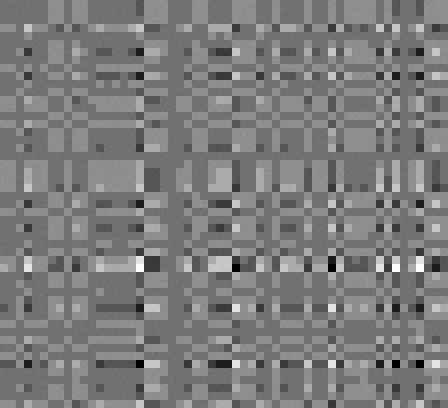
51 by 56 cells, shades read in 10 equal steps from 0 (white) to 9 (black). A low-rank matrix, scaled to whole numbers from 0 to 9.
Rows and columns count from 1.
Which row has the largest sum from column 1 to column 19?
46
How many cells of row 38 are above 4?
32
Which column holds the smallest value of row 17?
42
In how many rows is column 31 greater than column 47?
1
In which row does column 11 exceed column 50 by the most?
34
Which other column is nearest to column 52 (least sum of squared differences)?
40
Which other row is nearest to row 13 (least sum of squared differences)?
23
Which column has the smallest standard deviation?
22
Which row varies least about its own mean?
20
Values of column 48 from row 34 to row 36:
1 6 5
